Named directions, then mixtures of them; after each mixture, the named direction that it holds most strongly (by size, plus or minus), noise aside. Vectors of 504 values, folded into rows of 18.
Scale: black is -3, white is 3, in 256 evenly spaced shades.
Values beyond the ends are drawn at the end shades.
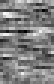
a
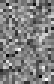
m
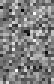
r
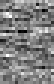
a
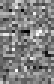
r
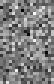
r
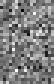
r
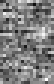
a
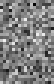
r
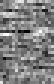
a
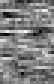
a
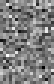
m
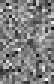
m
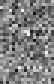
r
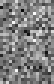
r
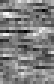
a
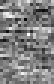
a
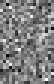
m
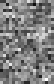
m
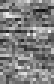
a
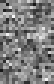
m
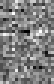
r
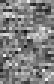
a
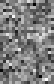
m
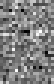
r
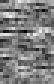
a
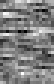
a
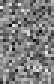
r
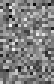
r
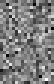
m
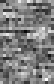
a
